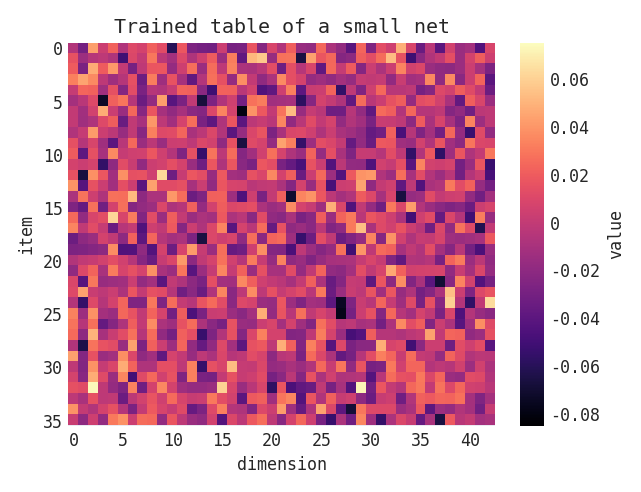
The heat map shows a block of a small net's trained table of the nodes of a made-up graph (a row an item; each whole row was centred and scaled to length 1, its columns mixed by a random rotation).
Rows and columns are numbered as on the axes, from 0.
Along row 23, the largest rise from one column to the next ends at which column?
38
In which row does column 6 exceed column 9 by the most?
14
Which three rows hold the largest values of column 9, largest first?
12, 5, 32
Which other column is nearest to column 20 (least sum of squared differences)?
7
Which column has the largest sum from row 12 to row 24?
15
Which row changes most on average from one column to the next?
28
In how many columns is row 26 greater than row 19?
25
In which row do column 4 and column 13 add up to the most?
16
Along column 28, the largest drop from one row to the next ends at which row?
34
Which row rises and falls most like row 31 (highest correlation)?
30
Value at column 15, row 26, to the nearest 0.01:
-0.03
